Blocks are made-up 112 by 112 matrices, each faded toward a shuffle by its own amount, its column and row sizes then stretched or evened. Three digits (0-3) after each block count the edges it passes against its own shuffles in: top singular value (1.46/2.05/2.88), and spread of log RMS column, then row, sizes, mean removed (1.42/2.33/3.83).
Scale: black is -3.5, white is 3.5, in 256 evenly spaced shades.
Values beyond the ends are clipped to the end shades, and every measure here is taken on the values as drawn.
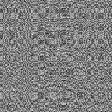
3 0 0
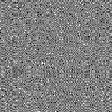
3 0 0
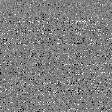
0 1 2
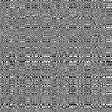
3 1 3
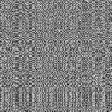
3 1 2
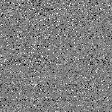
0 1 2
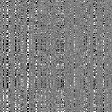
3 3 1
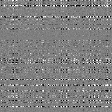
3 2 3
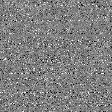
0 0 2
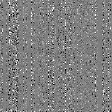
0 3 1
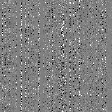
1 3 0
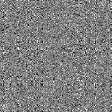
2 2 1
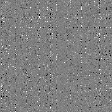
1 2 1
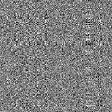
2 2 1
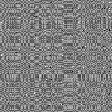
3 0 0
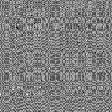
3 0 0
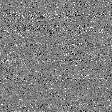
0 0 2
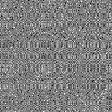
3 1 0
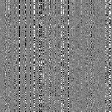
3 3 1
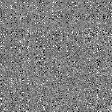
0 2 2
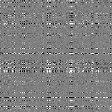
3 2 3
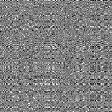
3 1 2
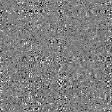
2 2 2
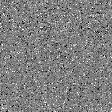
1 0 1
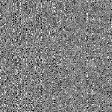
2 2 0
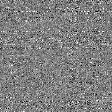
1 1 2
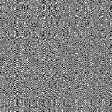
3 2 1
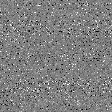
0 0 2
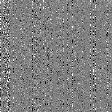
1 3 0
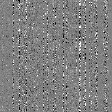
1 3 0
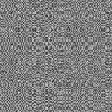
3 2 1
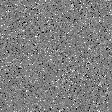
0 0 0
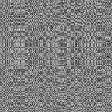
3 2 1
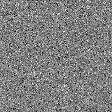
0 1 0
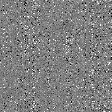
1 2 1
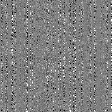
0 3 1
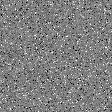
0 0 0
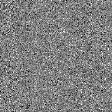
1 2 0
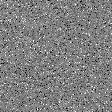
0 0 0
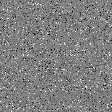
0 0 1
